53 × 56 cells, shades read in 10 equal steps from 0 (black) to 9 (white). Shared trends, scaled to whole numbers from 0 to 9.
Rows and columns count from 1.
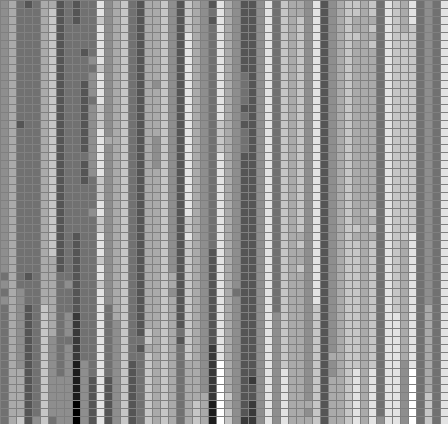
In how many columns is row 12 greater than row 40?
12
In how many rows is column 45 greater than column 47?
1
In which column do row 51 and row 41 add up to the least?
10
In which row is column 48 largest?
53
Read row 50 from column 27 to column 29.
2 9 7
